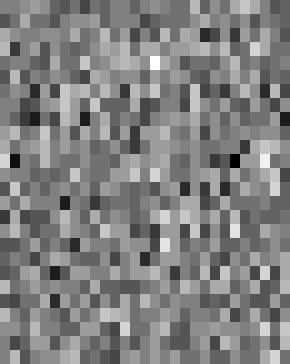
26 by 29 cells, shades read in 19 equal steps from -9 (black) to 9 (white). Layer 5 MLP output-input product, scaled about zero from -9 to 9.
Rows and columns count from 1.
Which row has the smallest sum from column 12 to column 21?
14
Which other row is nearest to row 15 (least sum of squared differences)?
1
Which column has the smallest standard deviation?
18
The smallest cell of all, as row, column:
12, 24
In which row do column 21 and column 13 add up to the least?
7
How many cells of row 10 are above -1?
20
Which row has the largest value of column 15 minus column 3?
22
